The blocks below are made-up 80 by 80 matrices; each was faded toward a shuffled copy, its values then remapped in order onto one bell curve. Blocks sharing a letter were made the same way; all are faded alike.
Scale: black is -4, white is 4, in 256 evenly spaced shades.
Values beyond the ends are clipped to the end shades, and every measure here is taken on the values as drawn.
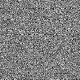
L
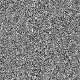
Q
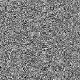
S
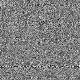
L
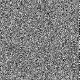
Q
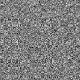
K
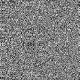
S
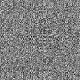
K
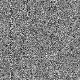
Q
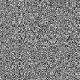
K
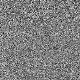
L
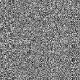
S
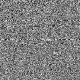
L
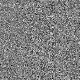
Q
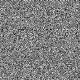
L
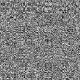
K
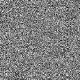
S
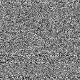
L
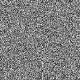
S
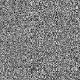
S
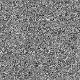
L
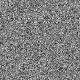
L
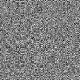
K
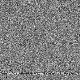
L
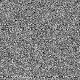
L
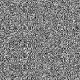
K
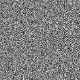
S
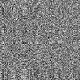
K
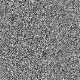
Q
